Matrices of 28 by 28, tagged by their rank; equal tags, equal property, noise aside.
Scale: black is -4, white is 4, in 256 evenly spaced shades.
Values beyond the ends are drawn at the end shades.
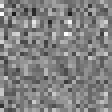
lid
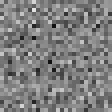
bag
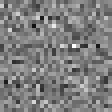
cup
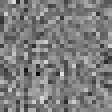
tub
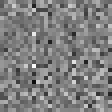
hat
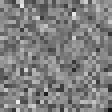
tub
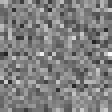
hat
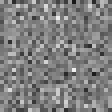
cup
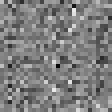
bag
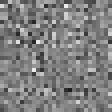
hat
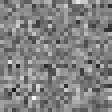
bag
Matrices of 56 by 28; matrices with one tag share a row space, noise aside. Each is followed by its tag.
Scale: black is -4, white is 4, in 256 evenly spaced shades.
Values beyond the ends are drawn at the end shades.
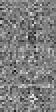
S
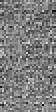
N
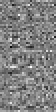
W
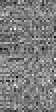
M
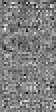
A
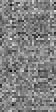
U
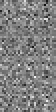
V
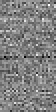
M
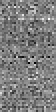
S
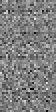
V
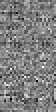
M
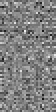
N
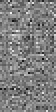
W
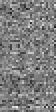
W
